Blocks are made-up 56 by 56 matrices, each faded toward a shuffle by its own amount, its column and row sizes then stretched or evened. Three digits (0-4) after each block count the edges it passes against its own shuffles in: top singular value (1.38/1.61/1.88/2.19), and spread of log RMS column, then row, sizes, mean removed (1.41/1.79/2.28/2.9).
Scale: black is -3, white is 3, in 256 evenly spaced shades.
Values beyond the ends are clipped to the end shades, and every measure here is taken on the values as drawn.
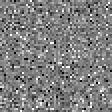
3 0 0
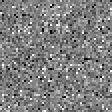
0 1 2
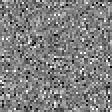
2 1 0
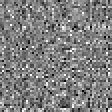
4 1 1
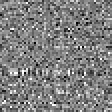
3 0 2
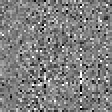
2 3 0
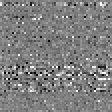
2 0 4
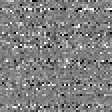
0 0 4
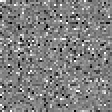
0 2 1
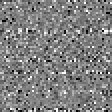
2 0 3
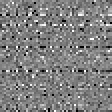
4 0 3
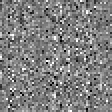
0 3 0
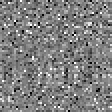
3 0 1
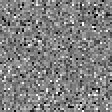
0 1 1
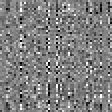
4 4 1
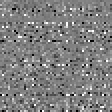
1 0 4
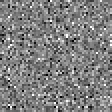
1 2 1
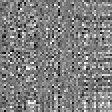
4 3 2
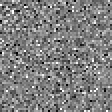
1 0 1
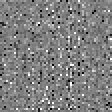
1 3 1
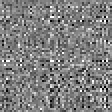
4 2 3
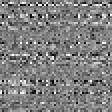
4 1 4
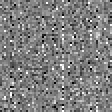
1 3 0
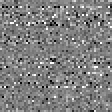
1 1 3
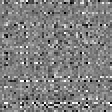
3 1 4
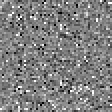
0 1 1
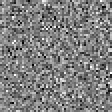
2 1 0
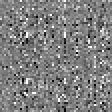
2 3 1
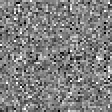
1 2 0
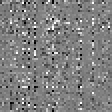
1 4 3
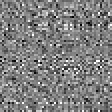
4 0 3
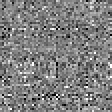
3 2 3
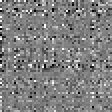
1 3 4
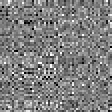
4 2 2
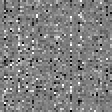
1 4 1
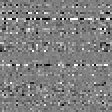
3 1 4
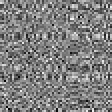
4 0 2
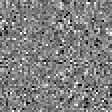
2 1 1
